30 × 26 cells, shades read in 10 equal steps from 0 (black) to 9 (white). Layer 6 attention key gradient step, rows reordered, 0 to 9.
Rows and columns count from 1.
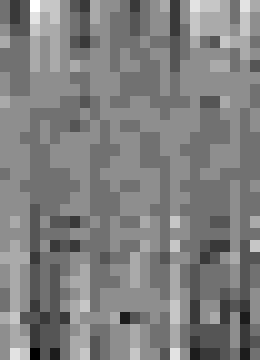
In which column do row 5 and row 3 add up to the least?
18
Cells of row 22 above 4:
11
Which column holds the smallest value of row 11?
8
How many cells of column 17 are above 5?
1
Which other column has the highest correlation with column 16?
26
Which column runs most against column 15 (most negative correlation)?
22
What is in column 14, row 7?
4
